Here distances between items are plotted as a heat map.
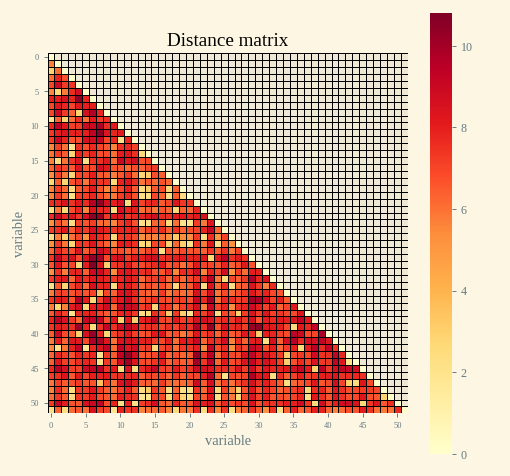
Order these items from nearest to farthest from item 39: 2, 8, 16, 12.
16, 2, 12, 8
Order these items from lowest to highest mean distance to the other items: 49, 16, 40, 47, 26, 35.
26, 49, 47, 16, 40, 35
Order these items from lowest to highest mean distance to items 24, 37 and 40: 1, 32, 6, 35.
32, 35, 1, 6
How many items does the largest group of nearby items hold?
11
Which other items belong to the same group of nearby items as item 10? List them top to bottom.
12, 38, 45, 50
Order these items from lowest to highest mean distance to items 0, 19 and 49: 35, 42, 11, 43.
43, 42, 35, 11
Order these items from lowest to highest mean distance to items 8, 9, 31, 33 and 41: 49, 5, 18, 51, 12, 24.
51, 18, 24, 5, 49, 12
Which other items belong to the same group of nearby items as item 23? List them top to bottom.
29
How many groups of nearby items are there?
12
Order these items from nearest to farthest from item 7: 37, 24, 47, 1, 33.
47, 24, 37, 33, 1
